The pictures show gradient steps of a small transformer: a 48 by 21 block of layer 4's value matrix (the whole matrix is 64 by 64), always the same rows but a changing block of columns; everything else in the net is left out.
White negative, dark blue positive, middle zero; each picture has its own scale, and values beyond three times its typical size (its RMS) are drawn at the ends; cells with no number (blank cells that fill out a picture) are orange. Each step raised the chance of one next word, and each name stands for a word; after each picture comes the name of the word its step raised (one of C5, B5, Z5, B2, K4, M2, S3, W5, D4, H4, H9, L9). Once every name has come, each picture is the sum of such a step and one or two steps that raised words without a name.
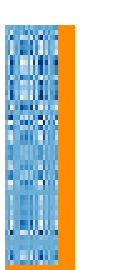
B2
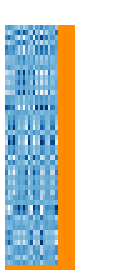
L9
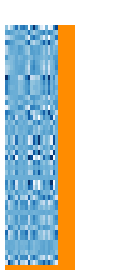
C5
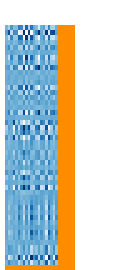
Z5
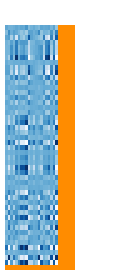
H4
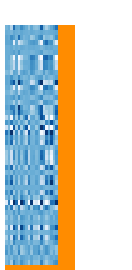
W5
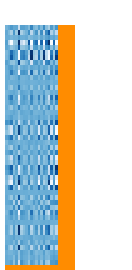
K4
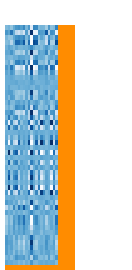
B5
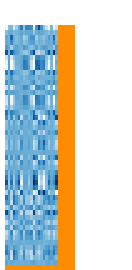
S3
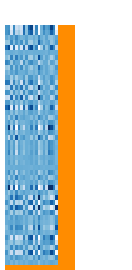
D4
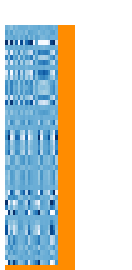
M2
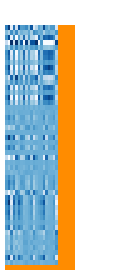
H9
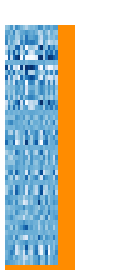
K4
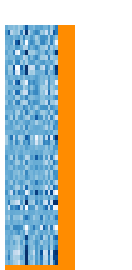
B5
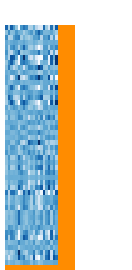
S3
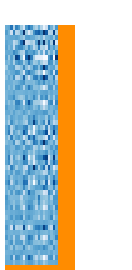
K4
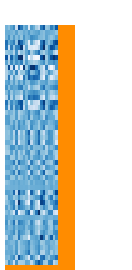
M2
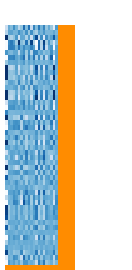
H9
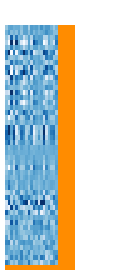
M2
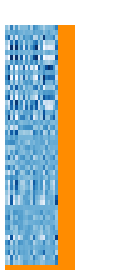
W5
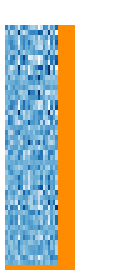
B5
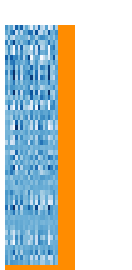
L9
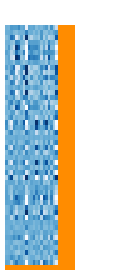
H4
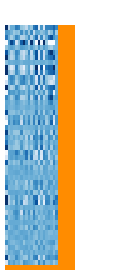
H9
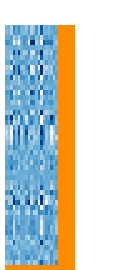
M2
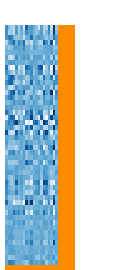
W5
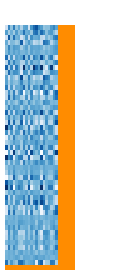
C5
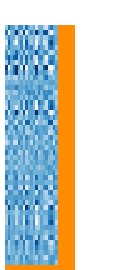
B5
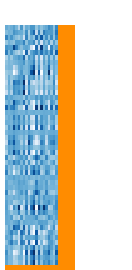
L9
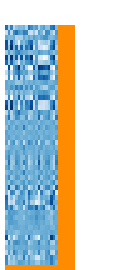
B5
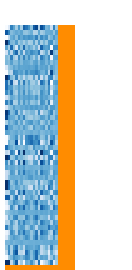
C5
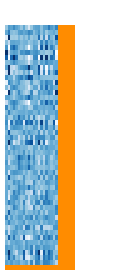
H4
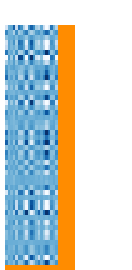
M2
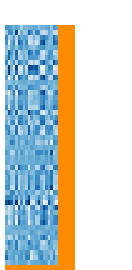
B5
